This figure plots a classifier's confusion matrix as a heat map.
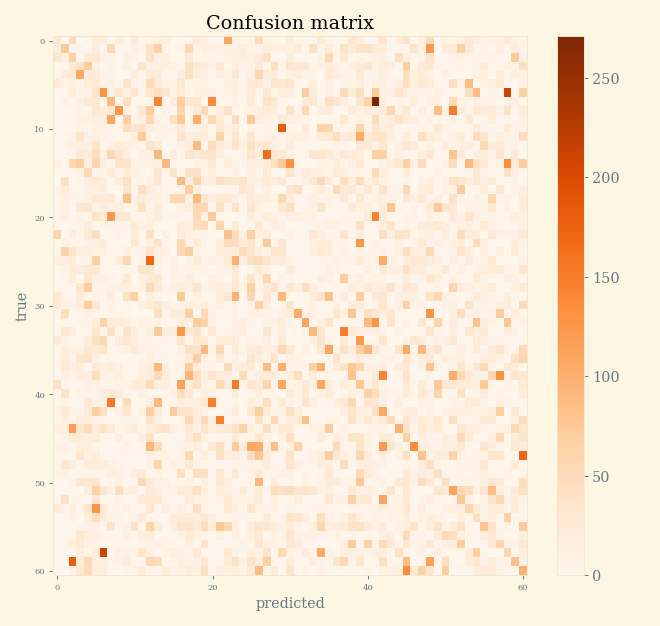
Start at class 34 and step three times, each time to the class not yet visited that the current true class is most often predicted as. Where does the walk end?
27
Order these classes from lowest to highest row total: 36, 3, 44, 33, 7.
36, 3, 33, 44, 7
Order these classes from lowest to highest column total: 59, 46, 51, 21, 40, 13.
46, 59, 40, 21, 51, 13
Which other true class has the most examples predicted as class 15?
42
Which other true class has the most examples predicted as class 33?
37
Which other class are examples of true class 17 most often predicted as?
52
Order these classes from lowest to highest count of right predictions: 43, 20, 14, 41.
41, 43, 20, 14
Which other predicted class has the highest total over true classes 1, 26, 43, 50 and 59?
48
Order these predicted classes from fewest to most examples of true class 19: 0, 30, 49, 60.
0, 60, 30, 49
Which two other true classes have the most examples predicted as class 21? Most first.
43, 55
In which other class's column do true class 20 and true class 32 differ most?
7
